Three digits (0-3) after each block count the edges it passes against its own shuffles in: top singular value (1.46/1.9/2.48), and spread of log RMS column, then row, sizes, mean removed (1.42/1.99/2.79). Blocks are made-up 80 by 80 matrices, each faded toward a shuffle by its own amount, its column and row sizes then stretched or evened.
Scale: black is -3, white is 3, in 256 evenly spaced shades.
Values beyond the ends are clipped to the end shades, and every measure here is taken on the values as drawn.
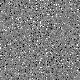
0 1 0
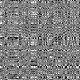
3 1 3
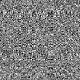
2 0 2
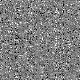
0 2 1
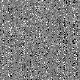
0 3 0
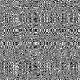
3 1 2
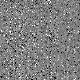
0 2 0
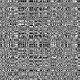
3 2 3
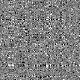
2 1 2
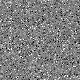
1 0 0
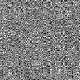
3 1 1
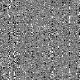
2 3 1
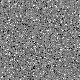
0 0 0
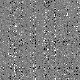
0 3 1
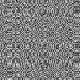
3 1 1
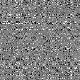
2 1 3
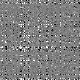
2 3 3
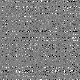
0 2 3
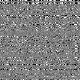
2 0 3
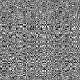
3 1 3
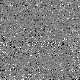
0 1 2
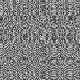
3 0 1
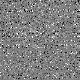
1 0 2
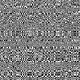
3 1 3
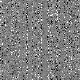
0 3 0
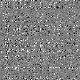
1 2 3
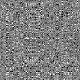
2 2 1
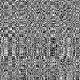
3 1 1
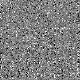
0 2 1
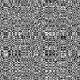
3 2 2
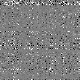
0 2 3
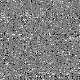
0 1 2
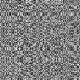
3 2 1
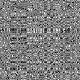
3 0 2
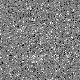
1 1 0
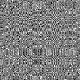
3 2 0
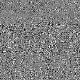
1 1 3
